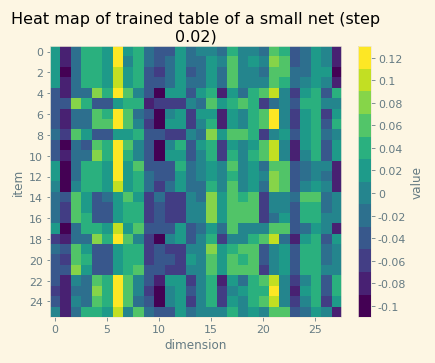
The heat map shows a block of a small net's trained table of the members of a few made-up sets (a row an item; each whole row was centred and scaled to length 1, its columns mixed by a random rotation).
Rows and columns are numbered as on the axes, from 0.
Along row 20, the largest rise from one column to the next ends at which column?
2
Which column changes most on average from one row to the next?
20
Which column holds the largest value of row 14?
15
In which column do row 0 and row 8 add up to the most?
6
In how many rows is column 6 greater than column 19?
18
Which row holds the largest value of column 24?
14
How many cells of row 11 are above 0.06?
1
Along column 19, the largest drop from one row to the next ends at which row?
17
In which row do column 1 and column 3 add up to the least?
9
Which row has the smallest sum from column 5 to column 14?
5
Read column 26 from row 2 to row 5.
0.02 0 -0.04 0
